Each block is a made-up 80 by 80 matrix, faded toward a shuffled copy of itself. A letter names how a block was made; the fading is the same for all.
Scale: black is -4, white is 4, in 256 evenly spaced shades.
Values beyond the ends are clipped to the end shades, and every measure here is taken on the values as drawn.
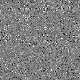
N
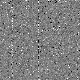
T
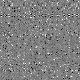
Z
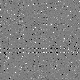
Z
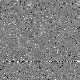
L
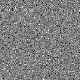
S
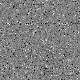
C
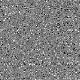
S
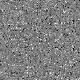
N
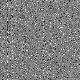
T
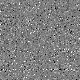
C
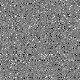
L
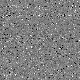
C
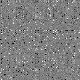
Z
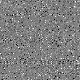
L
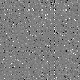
Z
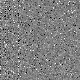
T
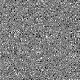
S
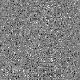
S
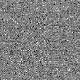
S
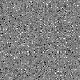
N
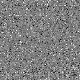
L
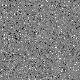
C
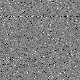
C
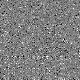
L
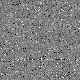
C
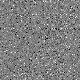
N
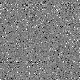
N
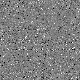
C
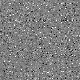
N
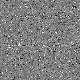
C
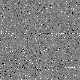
C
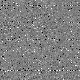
L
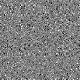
S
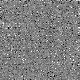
L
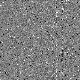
T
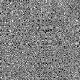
S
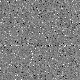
C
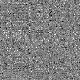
S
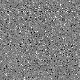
L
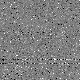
C
